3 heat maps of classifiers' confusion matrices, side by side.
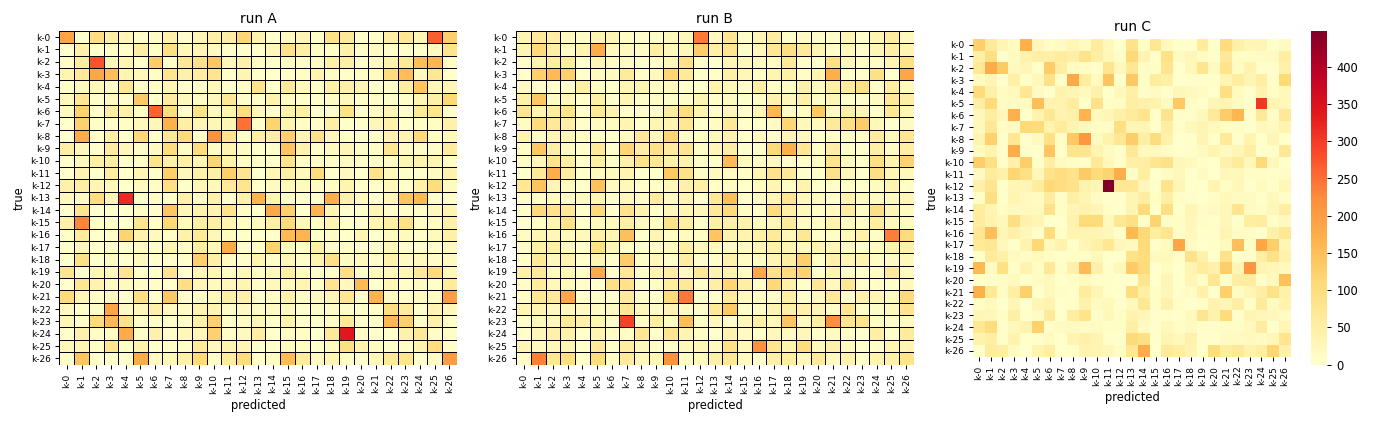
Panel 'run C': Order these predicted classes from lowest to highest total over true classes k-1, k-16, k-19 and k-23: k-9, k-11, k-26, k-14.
k-11, k-26, k-14, k-9
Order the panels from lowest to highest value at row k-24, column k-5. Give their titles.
run A, run B, run C
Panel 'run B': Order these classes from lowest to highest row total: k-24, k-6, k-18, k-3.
k-24, k-18, k-6, k-3
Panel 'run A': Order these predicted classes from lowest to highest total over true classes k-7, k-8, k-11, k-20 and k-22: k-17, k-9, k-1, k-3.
k-9, k-17, k-3, k-1
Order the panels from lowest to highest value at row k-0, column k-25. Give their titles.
run C, run B, run A
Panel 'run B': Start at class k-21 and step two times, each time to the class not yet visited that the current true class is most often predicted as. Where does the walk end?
k-2
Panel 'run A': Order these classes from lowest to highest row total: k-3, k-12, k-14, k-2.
k-12, k-14, k-3, k-2
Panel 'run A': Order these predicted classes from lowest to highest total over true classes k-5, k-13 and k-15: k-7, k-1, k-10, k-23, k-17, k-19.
k-17, k-19, k-10, k-7, k-23, k-1
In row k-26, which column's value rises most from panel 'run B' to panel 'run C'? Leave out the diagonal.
k-14
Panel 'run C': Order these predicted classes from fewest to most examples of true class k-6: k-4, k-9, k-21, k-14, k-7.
k-4, k-7, k-14, k-21, k-9
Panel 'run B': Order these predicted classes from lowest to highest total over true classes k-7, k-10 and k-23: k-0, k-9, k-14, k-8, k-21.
k-0, k-8, k-9, k-14, k-21
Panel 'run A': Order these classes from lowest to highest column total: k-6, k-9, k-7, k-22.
k-6, k-22, k-9, k-7
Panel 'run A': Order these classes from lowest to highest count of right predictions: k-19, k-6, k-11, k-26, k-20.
k-19, k-11, k-20, k-26, k-6
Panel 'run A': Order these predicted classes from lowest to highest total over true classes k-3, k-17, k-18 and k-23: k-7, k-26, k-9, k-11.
k-26, k-7, k-11, k-9
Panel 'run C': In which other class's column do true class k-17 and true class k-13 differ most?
k-24
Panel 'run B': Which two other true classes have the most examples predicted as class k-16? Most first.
k-25, k-19
